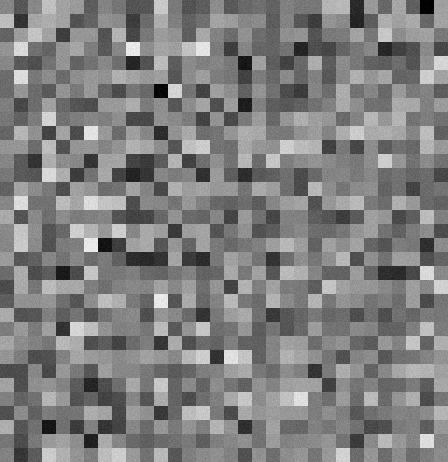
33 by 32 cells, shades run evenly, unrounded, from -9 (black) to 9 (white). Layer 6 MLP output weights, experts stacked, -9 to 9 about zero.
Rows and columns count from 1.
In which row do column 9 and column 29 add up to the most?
15
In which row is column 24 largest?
21
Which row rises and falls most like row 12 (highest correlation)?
32
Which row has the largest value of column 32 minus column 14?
25
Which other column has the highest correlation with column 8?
9
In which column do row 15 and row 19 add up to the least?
10
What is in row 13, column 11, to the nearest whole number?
-5
